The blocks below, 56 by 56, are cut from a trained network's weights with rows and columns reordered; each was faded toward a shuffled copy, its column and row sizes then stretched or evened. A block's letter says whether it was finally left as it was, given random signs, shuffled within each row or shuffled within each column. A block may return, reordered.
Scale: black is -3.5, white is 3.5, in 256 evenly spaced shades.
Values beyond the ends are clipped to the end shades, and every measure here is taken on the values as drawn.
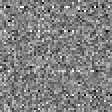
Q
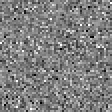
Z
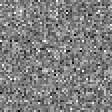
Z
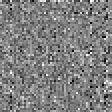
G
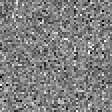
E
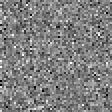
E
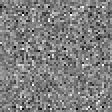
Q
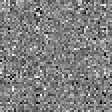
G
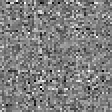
Q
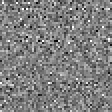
Z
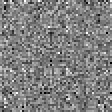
G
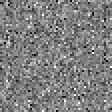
E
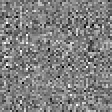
G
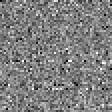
Z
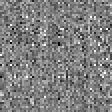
G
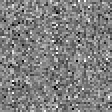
E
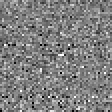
Z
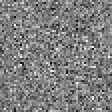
Q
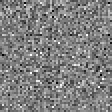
Z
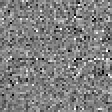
G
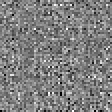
G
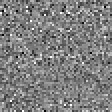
Z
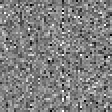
E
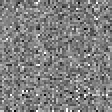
G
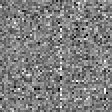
Q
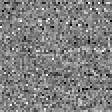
Z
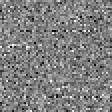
Z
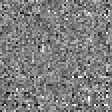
Q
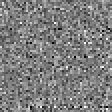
Q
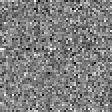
Q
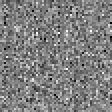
E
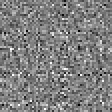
G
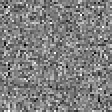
Q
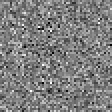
Q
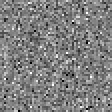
E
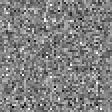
Q
